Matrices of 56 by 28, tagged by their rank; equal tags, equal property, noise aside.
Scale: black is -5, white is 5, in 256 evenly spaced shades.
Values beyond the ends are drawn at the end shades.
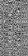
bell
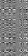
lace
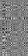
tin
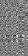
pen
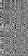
pen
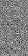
bell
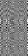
lace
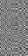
lace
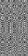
tin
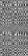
lace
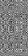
pen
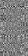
pen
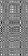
lace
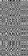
lace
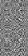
pen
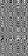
lace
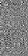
bell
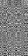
tin
